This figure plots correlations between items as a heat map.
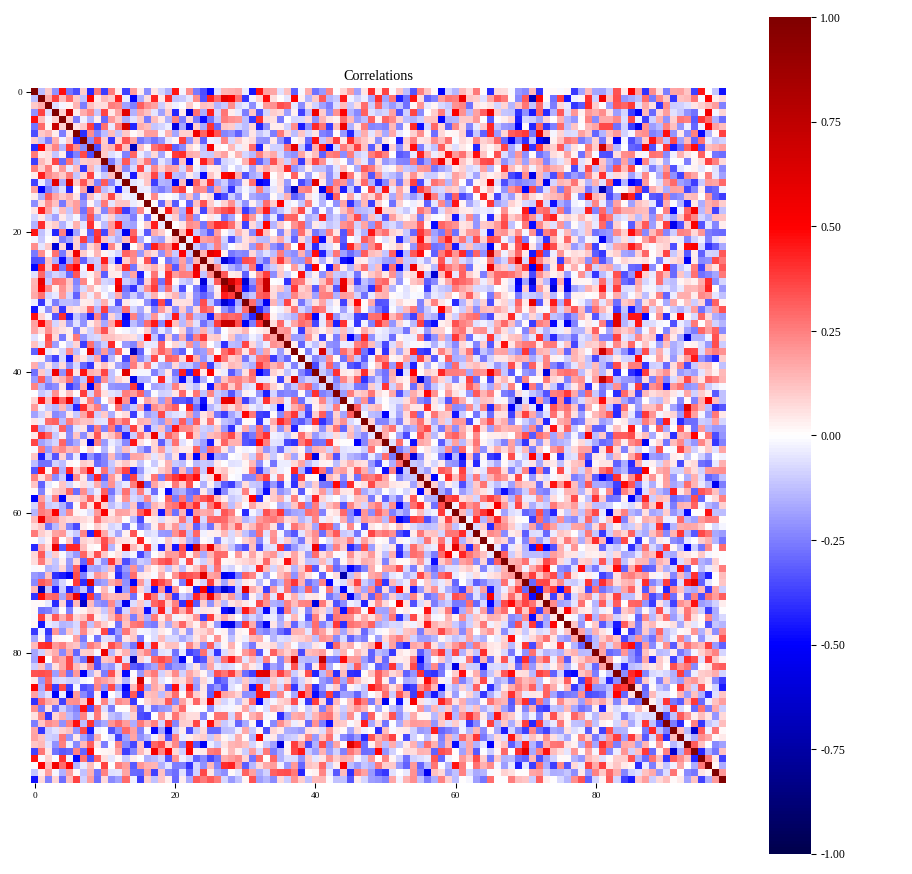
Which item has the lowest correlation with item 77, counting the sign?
83
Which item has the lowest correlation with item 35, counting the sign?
93
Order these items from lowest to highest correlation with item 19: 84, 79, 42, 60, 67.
42, 84, 79, 60, 67
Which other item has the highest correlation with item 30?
71
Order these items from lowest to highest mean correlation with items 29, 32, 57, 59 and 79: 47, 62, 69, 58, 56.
47, 58, 69, 56, 62
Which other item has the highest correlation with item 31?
58
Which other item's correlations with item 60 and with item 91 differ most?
82
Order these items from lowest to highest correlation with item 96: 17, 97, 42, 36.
36, 42, 97, 17
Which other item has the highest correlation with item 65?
23
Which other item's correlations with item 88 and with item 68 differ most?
7
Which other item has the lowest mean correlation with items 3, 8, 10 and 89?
86
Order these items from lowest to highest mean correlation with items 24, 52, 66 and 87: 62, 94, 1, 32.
32, 1, 62, 94
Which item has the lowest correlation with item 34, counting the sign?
38
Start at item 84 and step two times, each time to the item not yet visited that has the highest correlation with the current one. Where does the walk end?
56
